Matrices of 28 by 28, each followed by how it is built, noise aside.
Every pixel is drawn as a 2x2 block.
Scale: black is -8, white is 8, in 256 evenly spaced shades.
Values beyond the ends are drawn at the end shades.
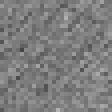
Hankel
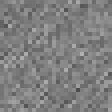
Hankel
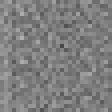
repeating rows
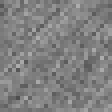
Hankel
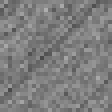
Hankel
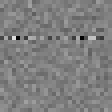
uneven rows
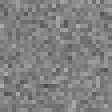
noise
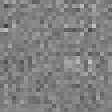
low rank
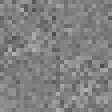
block diagonal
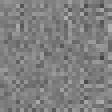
low rank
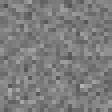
repeating rows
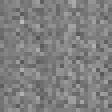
repeating rows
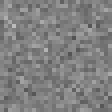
noise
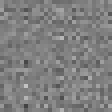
low rank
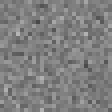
noise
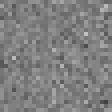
uneven columns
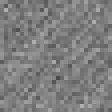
Hankel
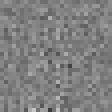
low rank
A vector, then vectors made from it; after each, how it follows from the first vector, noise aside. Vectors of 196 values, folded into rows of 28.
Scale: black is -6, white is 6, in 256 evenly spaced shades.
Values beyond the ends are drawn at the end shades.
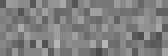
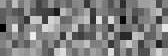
wrapped around, negated, scaled up.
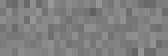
wrapped around, shrunk.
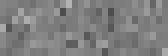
reversed, negated, partly zeroed.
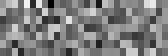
wrapped around, negated, scaled up.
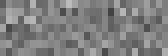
reversed, negated.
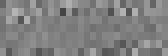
reversed, negated, partly zeroed.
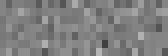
negated, partly zeroed.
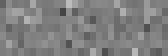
reversed, negated, partly zeroed.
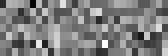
scaled up.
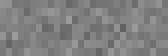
wrapped around, shrunk.
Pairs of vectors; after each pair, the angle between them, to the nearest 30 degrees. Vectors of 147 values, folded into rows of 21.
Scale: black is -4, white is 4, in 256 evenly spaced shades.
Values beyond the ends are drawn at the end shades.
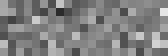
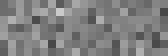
150 degrees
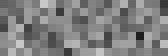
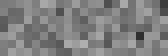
30 degrees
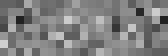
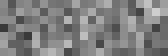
60 degrees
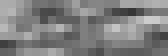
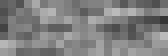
150 degrees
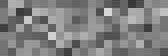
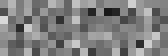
120 degrees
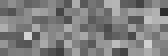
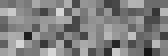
150 degrees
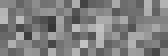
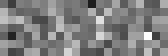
60 degrees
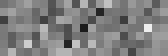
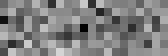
60 degrees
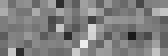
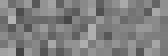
60 degrees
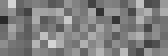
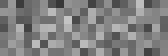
60 degrees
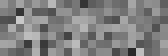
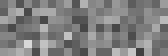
150 degrees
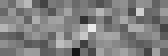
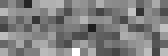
150 degrees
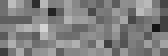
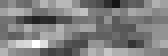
90 degrees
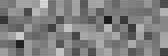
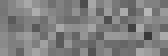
60 degrees
